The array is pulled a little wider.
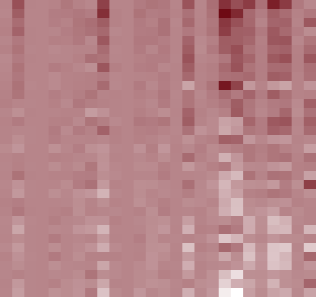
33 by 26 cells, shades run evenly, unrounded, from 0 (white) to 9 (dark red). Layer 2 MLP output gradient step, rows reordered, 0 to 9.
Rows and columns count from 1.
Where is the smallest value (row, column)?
33, 20
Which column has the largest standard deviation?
19
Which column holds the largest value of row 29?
26
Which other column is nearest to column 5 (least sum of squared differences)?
10
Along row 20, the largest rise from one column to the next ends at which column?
21
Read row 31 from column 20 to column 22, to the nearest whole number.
1 4 4
